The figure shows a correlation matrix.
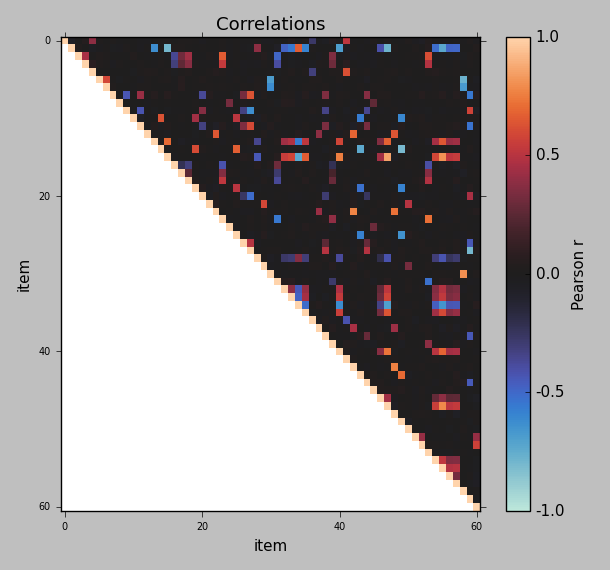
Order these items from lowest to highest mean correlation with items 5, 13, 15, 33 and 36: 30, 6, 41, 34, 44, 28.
34, 28, 30, 41, 44, 6
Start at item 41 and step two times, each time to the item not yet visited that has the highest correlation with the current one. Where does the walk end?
0
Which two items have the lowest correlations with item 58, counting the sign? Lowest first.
5, 6
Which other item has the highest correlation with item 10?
14
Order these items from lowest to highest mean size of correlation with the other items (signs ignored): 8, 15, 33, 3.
8, 3, 33, 15
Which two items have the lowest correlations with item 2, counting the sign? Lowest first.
31, 16
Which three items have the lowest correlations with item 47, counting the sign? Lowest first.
1, 34, 28
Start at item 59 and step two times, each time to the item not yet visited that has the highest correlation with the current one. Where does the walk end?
20
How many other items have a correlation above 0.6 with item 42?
3
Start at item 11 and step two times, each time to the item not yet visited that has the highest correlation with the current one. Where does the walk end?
7
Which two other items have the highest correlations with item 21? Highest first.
29, 50
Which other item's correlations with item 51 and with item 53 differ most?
23
